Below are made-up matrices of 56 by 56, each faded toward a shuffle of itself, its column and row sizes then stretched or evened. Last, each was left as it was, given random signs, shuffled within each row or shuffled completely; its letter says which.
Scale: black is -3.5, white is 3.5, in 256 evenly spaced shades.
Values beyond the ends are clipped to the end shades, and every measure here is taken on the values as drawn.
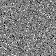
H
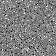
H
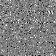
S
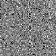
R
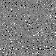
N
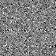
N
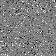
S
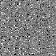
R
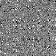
R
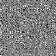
R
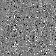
N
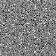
N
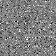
N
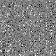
R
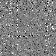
N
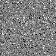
S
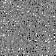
N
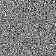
N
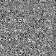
N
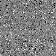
N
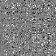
R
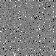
R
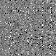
N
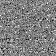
S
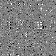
R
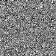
N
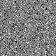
H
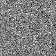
H
